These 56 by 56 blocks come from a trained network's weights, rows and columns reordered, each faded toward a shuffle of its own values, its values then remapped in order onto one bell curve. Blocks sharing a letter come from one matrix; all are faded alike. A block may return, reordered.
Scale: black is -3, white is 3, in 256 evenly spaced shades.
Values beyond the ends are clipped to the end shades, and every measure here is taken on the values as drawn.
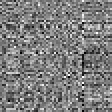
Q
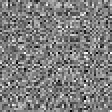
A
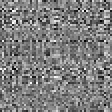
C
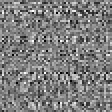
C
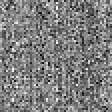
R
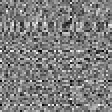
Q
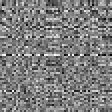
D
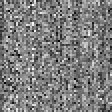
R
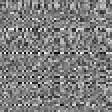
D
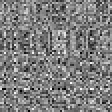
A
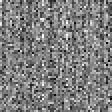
R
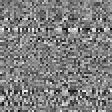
D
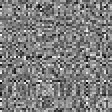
A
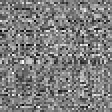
C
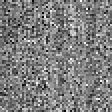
R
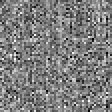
R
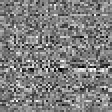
C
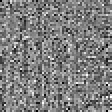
R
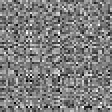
A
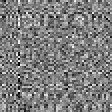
Q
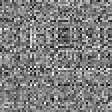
C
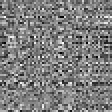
C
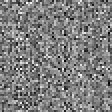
R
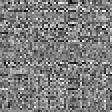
C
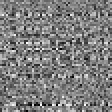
D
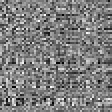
C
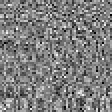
A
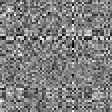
Q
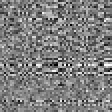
D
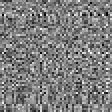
A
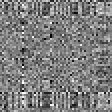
Q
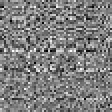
Q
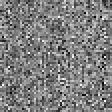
R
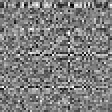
Q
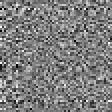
A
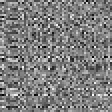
C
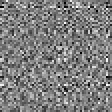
A
